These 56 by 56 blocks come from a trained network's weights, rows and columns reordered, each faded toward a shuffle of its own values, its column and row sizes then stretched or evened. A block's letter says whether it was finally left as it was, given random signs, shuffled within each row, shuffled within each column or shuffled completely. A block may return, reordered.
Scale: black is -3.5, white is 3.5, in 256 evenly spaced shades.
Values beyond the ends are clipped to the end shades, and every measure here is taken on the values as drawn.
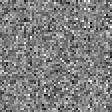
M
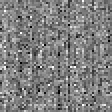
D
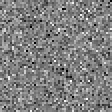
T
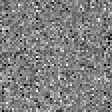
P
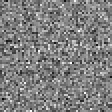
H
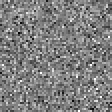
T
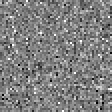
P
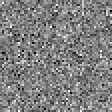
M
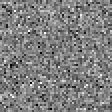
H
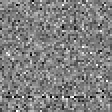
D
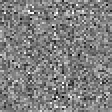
M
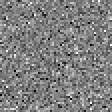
T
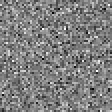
H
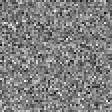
H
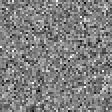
P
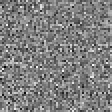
M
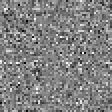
M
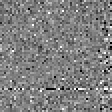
D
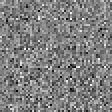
D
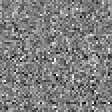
M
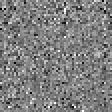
M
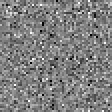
M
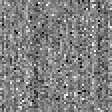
P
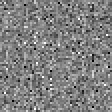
P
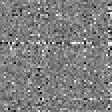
D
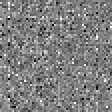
P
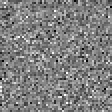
H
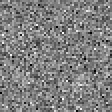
T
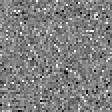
T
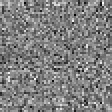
D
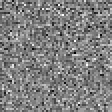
H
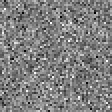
T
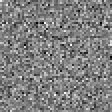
H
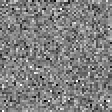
H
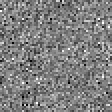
M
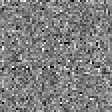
M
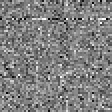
M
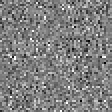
D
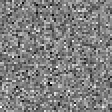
T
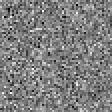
P
